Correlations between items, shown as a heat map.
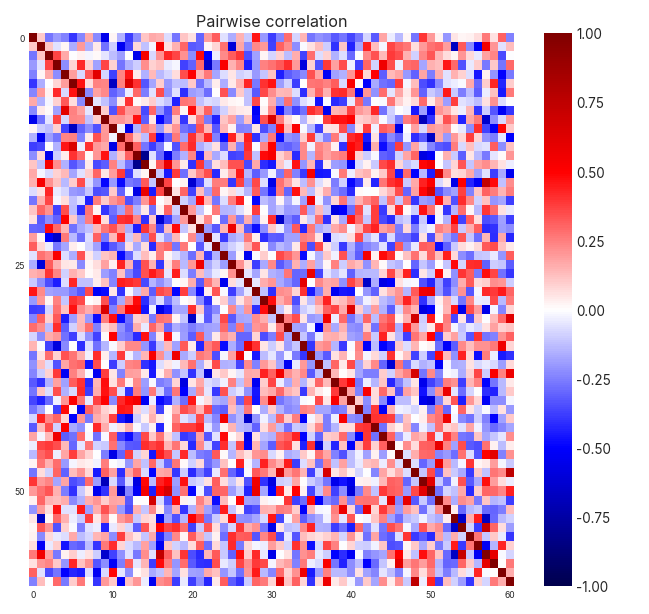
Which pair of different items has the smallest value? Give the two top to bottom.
13, 14
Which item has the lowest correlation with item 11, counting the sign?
50
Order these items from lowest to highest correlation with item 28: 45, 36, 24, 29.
36, 29, 24, 45
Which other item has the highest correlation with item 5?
12
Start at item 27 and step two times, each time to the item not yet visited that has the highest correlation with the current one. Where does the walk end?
59
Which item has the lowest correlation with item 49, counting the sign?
9
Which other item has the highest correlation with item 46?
58
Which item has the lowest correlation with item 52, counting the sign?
34
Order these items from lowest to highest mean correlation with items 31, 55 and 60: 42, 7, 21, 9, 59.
7, 21, 42, 59, 9
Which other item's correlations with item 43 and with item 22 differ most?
2
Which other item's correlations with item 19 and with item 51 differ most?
15
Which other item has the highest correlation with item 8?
4
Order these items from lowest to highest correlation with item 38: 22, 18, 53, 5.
22, 18, 53, 5
